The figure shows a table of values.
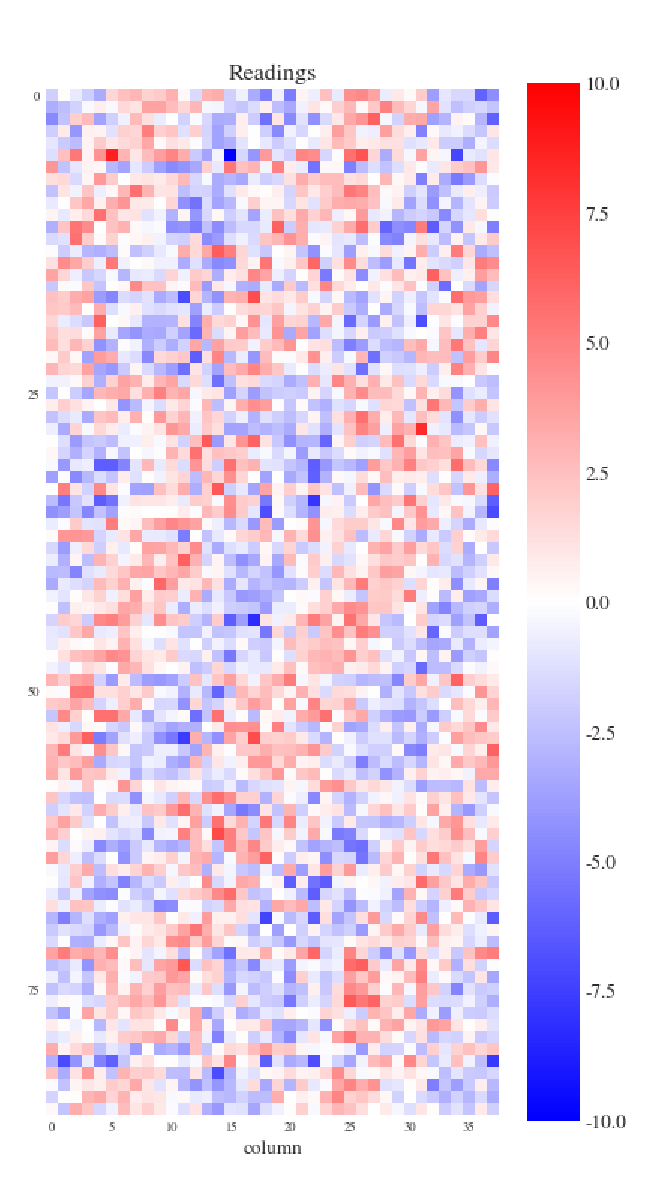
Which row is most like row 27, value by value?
75
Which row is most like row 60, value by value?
39
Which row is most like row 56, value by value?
80
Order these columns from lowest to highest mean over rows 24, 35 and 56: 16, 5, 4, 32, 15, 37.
4, 37, 5, 32, 15, 16
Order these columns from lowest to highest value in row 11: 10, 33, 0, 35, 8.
10, 0, 33, 8, 35
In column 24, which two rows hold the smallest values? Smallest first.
62, 69
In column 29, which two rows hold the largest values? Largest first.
29, 36
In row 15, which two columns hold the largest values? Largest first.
32, 17
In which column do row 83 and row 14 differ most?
18
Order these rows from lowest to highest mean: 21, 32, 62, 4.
32, 4, 21, 62
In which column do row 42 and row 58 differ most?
30
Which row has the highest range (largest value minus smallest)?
5
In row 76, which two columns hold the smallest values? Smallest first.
20, 37
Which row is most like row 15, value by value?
64
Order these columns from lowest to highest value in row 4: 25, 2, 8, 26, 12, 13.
2, 13, 12, 26, 25, 8
